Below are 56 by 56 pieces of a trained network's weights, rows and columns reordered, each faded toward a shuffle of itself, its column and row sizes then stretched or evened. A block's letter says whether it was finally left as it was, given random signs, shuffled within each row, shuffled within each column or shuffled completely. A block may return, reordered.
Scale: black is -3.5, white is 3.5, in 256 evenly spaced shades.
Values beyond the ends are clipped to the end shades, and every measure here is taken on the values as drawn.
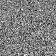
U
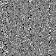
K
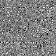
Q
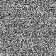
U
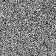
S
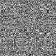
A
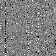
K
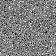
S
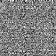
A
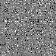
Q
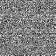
U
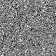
S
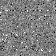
U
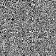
Q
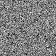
S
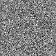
K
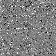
U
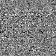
U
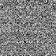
A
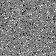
S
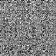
A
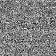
U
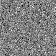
S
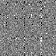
A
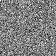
S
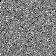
S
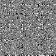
Q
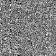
K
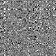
A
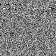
U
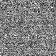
U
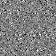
U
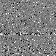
U
